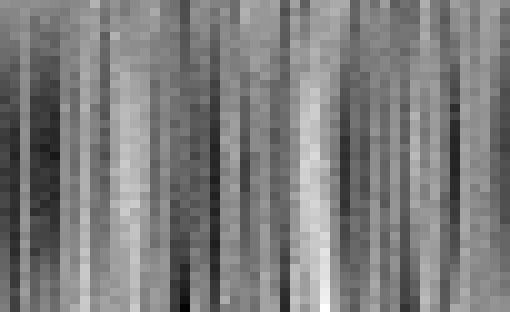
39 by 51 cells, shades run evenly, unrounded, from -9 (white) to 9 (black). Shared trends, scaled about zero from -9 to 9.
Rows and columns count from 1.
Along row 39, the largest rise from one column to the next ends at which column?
29
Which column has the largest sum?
22
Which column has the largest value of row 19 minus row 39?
46
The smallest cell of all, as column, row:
33, 39
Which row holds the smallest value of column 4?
1
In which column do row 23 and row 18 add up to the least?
31
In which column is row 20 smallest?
32
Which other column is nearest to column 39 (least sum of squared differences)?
21
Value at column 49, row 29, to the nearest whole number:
-1
